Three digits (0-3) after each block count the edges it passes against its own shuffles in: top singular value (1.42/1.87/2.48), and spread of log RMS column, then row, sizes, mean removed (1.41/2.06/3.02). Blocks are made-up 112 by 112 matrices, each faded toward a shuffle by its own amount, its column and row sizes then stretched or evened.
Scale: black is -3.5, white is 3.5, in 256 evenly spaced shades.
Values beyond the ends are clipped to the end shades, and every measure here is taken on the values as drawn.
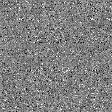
0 0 2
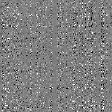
0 3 2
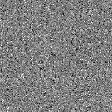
2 1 0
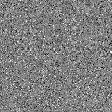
2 0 0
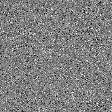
1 0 1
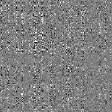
2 3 2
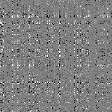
3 3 2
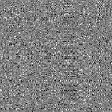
3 1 2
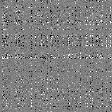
1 3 3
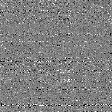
2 1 3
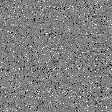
1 0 1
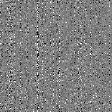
1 3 1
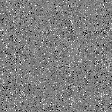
1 2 0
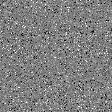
0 1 1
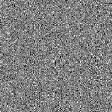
2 2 0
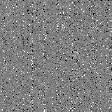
1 2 0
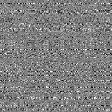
3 0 3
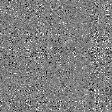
1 2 2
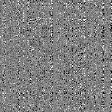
2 3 1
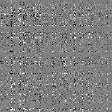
2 3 3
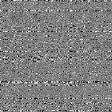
3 1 3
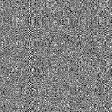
3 2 0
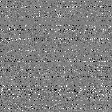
1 1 3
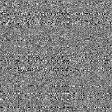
2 1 3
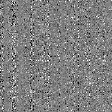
2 3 1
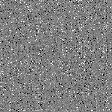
1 1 1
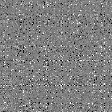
2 2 2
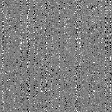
2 3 1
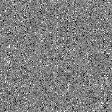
1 2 0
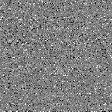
2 0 2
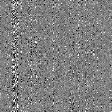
2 3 0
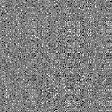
3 2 1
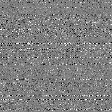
2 0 3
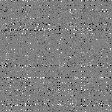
1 2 3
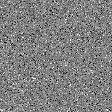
1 0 1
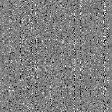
2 3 1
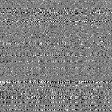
3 1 3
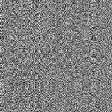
3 2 0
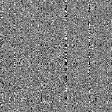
2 3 1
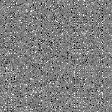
2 2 0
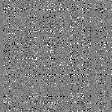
1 3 3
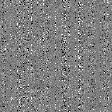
0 3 1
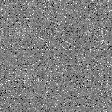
2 0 1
